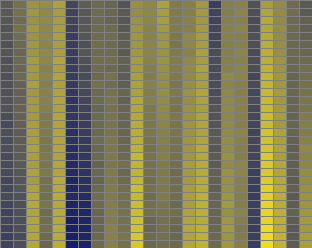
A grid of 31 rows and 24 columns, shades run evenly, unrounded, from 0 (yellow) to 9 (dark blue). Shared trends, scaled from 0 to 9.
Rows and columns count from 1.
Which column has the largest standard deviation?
24
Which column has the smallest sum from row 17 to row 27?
21
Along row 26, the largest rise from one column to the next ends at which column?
6
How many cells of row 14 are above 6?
5
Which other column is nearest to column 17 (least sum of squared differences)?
10
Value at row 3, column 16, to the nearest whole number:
3
